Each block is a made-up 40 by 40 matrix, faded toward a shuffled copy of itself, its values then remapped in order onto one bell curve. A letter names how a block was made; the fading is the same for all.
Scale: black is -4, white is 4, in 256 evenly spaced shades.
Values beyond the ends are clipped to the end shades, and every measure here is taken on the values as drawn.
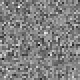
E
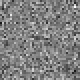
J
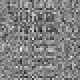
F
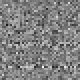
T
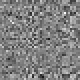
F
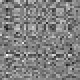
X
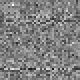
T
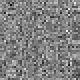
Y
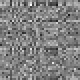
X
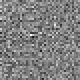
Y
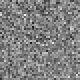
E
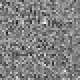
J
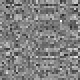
F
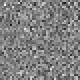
Y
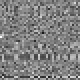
X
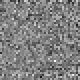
J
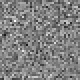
E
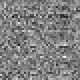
T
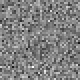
E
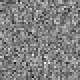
E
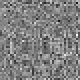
F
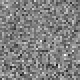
E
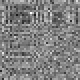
F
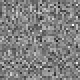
Y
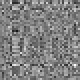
X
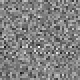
T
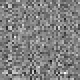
Y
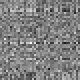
X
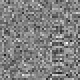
Y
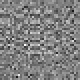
F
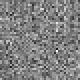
Y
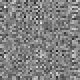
Y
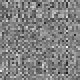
F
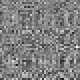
F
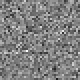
E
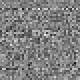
T
